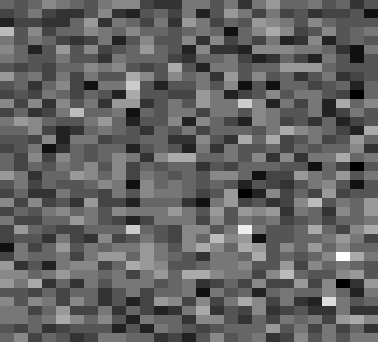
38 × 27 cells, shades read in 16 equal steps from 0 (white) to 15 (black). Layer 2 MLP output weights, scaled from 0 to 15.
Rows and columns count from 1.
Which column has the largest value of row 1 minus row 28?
18
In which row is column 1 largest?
28
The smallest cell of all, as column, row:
25, 29
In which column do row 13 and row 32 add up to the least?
19
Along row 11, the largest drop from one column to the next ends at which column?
10
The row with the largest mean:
2
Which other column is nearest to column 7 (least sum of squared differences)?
12
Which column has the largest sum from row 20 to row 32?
4
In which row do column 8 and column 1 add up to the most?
3
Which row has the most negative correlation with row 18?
16
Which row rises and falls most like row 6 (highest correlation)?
11
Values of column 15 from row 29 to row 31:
12 9 5
